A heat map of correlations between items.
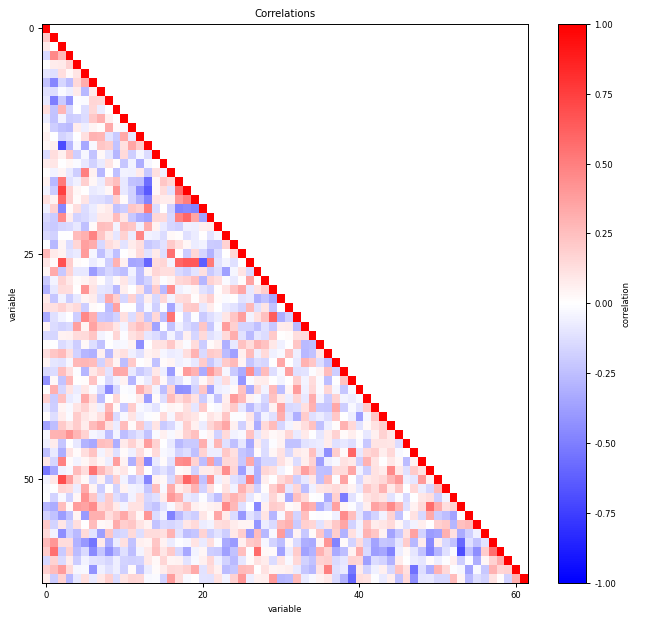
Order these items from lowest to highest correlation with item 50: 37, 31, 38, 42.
37, 42, 31, 38
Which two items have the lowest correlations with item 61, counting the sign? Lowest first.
39, 47
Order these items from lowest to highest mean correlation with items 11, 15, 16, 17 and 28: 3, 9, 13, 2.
13, 3, 9, 2
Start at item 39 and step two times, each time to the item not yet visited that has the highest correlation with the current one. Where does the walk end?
56
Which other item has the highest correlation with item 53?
49
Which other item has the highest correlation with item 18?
2
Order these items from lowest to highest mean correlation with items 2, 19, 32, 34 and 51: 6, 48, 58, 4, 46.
46, 58, 4, 6, 48
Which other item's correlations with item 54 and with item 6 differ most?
5
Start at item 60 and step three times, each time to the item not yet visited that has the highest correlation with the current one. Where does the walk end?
58
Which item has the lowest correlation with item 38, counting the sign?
52
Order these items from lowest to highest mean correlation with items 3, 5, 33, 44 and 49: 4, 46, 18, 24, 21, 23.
46, 21, 18, 24, 4, 23
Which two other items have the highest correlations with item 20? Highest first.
13, 46
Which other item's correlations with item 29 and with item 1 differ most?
32
